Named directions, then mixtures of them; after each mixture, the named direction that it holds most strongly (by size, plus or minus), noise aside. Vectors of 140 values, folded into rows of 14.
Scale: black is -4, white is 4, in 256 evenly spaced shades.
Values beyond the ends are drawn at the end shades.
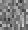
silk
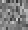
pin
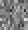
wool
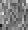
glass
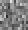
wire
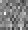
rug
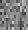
rug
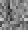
wire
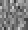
wool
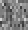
wool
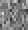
glass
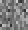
silk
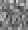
wire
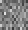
rug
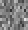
wool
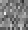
rug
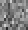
wire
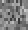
pin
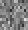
wool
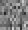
rug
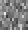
rug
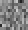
silk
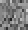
silk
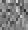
pin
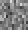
wire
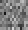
rug
